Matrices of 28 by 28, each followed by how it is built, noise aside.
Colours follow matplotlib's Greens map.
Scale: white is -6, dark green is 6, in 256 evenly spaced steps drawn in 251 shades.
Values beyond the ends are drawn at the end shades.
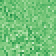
lower triangular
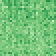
blocks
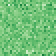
uneven rows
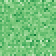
uneven rows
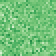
lower triangular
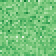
uneven rows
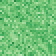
Toeplitz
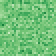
blocks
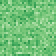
blocks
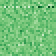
uneven rows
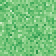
noise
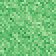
Toeplitz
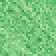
Toeplitz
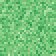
noise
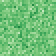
noise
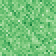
Toeplitz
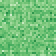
blocks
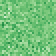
lower triangular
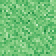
Toeplitz
